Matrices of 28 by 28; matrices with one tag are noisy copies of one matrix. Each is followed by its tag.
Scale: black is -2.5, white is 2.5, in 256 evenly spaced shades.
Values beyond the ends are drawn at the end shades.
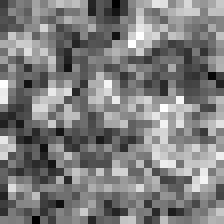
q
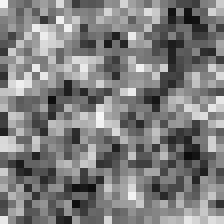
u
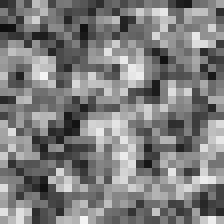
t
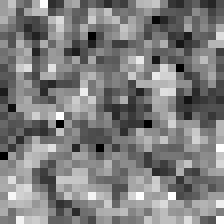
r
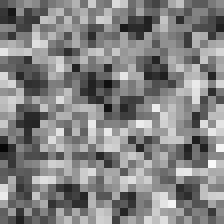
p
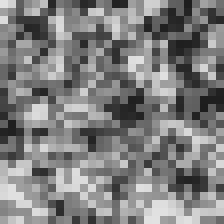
r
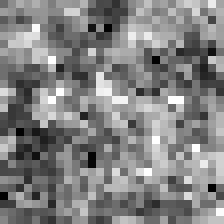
q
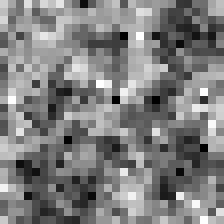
u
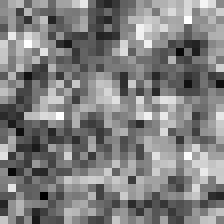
q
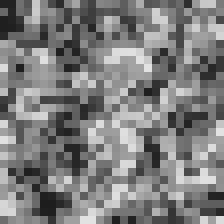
t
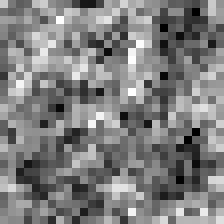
u
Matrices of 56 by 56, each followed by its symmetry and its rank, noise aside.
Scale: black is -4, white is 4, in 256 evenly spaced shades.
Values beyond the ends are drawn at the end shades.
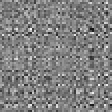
no symmetry, rank four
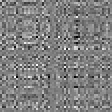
no symmetry, rank four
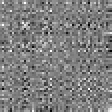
symmetric, rank four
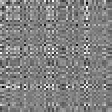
symmetric, rank three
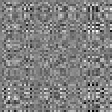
no symmetry, rank three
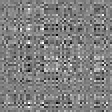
no symmetry, rank three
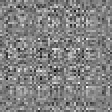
no symmetry, rank four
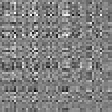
no symmetry, rank three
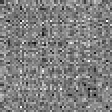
symmetric, rank six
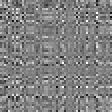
no symmetry, rank three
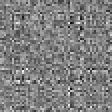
antisymmetric, rank six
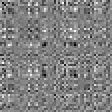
symmetric, rank four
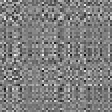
no symmetry, rank three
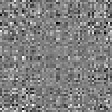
antisymmetric, rank four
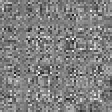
symmetric, rank six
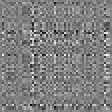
no symmetry, rank three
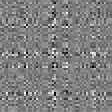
no symmetry, rank three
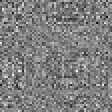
no symmetry, rank six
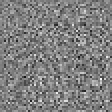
no symmetry, rank six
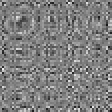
symmetric, rank four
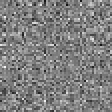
antisymmetric, rank six
